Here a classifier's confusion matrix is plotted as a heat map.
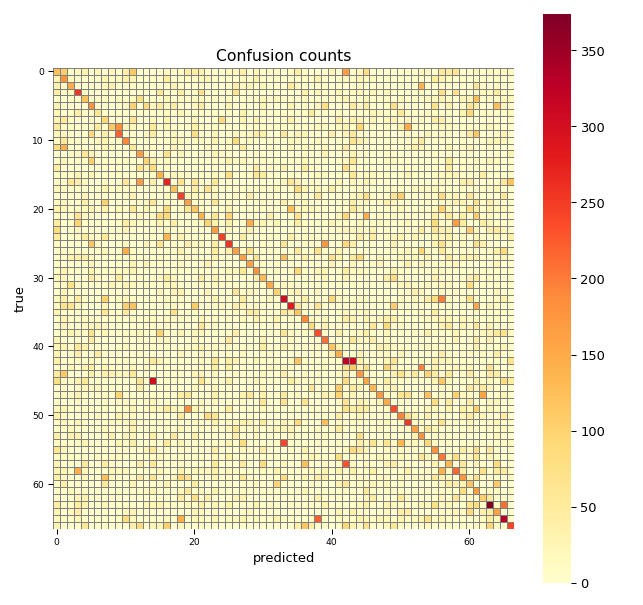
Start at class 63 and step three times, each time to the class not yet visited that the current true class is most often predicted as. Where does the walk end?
15
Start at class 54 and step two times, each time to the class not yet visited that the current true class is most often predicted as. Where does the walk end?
56
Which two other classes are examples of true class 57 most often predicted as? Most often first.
42, 36
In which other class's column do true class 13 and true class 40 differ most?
5
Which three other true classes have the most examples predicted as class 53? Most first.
43, 2, 26
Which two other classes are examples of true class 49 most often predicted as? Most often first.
19, 61
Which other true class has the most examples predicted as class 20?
34
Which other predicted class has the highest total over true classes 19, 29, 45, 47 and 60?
14
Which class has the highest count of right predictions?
63
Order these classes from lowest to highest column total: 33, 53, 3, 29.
29, 53, 3, 33
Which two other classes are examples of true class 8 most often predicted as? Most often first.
9, 51
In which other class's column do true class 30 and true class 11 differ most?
1
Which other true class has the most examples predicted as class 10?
26
